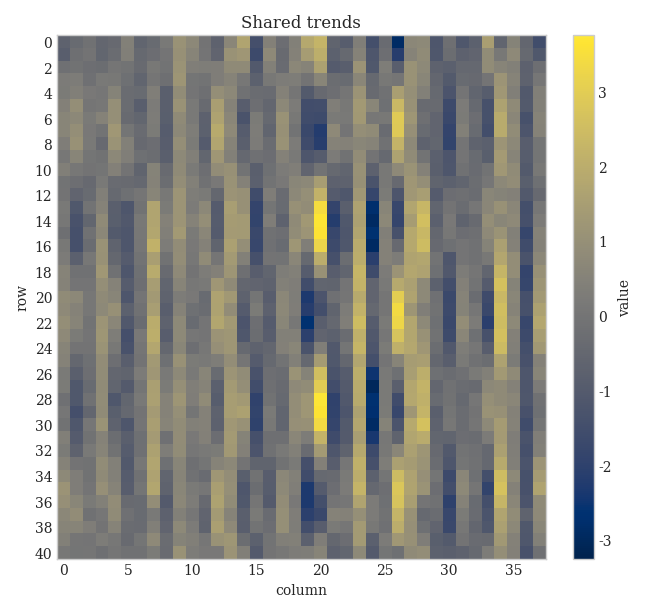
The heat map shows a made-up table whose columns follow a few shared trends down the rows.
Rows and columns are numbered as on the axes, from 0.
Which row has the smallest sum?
0
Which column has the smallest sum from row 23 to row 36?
24
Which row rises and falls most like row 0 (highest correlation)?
1
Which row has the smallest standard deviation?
3
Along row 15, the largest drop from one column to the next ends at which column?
21
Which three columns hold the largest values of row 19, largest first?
34, 23, 26
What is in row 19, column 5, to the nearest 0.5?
-1
